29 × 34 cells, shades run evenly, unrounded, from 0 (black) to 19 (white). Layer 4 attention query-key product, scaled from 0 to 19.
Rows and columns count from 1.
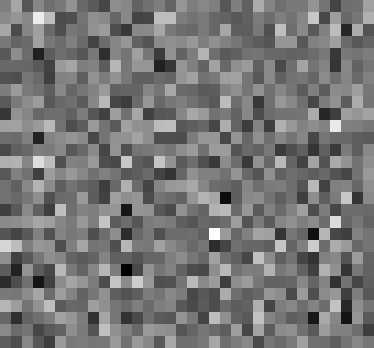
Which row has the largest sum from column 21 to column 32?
11
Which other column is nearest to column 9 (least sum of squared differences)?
3
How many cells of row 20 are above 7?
23
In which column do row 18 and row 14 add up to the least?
19
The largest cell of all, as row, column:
20, 20
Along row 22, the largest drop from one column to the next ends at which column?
2
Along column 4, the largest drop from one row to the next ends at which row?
15
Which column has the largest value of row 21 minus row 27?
29
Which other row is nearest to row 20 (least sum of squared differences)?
27
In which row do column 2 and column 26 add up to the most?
21
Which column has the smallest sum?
32
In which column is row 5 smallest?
4
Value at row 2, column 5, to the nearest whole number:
14
